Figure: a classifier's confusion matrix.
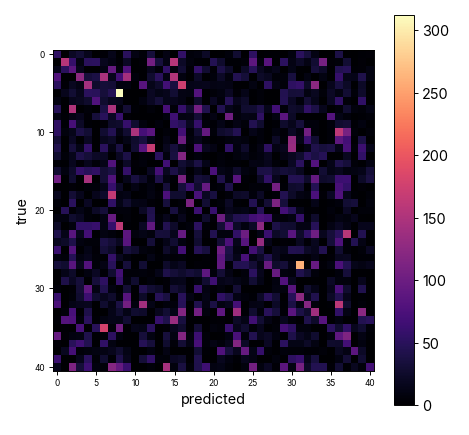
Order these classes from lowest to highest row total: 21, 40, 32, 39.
39, 21, 32, 40
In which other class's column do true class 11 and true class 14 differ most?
30
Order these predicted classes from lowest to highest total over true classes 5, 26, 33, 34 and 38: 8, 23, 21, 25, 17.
17, 25, 23, 21, 8
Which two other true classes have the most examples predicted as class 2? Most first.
7, 40
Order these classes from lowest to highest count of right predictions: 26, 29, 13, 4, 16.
26, 13, 29, 16, 4
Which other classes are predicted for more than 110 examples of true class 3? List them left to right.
6, 9, 15
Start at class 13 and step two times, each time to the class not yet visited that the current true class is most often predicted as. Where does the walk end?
4
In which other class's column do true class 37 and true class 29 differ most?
23
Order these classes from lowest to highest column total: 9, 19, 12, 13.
13, 19, 12, 9
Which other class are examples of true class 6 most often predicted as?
5
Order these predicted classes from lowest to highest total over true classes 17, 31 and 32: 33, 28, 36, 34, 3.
34, 3, 33, 28, 36
